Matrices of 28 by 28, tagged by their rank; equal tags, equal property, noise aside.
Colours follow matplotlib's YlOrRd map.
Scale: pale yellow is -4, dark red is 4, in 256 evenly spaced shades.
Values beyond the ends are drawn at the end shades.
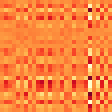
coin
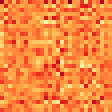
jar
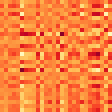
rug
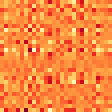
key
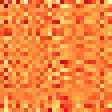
key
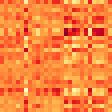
rug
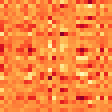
key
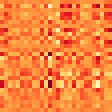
rug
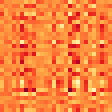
rug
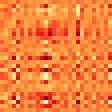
rug
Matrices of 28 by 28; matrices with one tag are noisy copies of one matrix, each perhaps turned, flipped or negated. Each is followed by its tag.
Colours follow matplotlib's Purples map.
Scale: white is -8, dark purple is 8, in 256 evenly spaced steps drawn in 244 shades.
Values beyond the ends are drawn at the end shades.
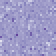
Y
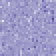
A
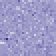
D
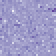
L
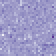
A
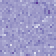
A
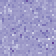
D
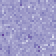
A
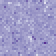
L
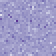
Y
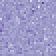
D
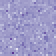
D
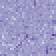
A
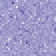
D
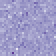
D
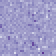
D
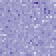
A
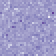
D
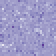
L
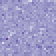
D
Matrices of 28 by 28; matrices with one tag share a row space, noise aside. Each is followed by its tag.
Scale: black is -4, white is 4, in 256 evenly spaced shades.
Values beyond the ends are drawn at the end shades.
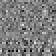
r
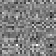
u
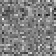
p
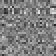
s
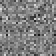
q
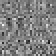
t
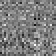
q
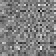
s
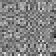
s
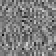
r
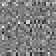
t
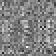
p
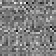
u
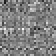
q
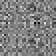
q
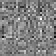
s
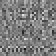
r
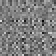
r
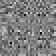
s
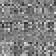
p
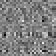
r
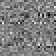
p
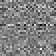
s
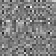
t
